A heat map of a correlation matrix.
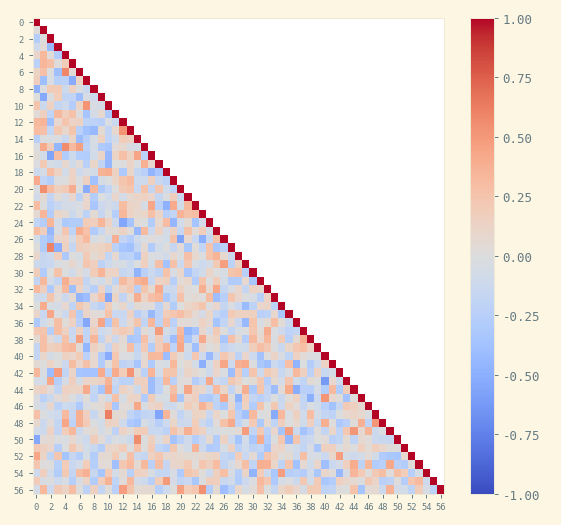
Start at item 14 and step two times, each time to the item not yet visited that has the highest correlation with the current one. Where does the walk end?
31
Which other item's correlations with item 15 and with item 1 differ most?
3
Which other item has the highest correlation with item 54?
34
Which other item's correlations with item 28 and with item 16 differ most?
14
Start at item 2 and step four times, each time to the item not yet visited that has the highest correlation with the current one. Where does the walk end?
10
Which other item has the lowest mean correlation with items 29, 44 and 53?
36
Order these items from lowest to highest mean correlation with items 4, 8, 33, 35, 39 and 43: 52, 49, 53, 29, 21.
52, 21, 29, 53, 49
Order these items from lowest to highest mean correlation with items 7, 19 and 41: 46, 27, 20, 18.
20, 46, 18, 27
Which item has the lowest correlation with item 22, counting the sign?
18
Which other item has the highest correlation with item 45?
40
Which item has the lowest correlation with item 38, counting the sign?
45
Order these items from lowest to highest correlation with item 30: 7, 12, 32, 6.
12, 7, 6, 32
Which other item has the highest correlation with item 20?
1
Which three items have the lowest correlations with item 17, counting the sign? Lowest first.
47, 10, 18
